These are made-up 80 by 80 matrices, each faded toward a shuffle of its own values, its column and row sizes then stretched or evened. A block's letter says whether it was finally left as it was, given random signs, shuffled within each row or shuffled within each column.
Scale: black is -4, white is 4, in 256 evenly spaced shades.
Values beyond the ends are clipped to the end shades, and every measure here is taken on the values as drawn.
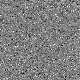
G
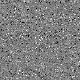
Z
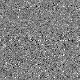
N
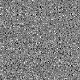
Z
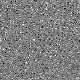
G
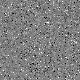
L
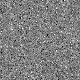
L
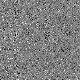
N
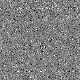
G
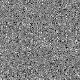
Z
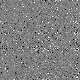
Z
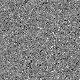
L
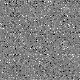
Z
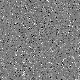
L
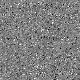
G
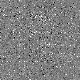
N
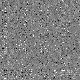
Z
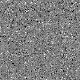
N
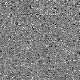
Z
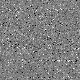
G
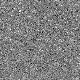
G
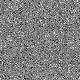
G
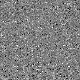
N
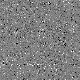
N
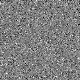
G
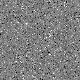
L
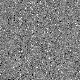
L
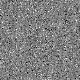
L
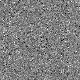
L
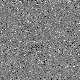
G
